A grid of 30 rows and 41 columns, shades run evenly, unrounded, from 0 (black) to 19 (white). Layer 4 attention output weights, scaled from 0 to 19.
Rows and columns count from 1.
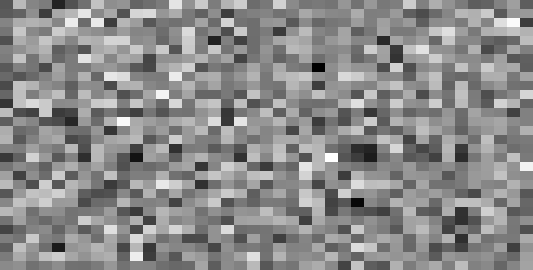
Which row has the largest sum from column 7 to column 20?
14
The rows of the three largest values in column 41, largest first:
19, 11, 5
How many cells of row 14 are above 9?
30
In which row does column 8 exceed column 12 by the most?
3
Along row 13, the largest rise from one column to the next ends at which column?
4
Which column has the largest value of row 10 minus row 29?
34
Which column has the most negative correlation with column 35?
28
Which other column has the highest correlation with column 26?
20
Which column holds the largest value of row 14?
10
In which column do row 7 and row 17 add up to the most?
8
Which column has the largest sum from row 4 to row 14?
15
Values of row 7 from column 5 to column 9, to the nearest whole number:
8 9 17 14 10
